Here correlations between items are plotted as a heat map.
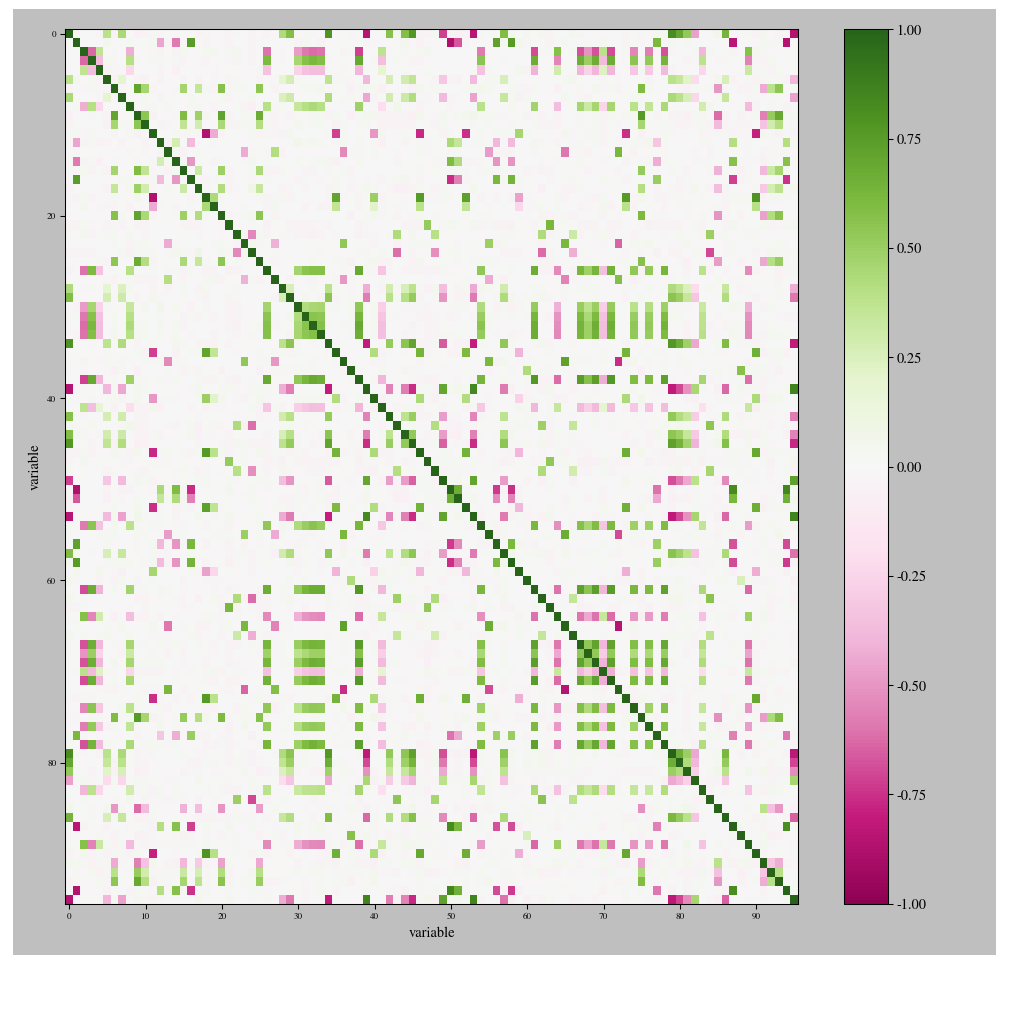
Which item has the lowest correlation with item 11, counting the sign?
18
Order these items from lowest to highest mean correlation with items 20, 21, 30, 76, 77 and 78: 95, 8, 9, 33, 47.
95, 47, 9, 8, 33
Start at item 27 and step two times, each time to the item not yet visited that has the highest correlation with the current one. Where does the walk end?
13
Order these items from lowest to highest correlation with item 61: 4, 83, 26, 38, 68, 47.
4, 47, 83, 68, 26, 38
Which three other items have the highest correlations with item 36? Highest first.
65, 55, 23
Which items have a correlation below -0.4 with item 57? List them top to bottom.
39, 49, 53, 95
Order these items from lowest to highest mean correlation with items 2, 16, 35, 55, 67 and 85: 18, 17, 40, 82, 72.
72, 17, 82, 40, 18
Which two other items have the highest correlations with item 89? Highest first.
2, 64
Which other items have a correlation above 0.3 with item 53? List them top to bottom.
39, 49, 82, 95
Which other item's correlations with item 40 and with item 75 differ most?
9
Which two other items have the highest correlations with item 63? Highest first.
21, 47
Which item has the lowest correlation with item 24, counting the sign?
84
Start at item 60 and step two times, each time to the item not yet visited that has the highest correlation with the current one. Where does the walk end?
88
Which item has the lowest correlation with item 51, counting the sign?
1
